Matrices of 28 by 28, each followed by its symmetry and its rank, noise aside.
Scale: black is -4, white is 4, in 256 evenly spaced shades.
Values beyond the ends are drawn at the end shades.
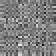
no symmetry, rank three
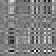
no symmetry, rank one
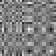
symmetric, rank two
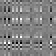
no symmetry, rank one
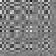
symmetric, rank one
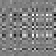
no symmetry, rank one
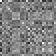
symmetric, rank three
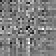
symmetric, rank three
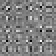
symmetric, rank two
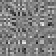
symmetric, rank three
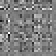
no symmetry, rank three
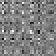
no symmetry, rank two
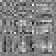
no symmetry, rank three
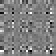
no symmetry, rank two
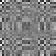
symmetric, rank one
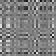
antisymmetric, rank two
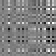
no symmetry, rank one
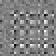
symmetric, rank one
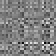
no symmetry, rank two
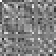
symmetric, rank three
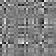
antisymmetric, rank two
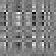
no symmetry, rank one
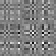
symmetric, rank one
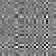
symmetric, rank one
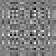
antisymmetric, rank two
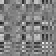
symmetric, rank one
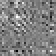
no symmetry, rank three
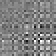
symmetric, rank one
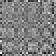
no symmetry, rank three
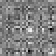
symmetric, rank three
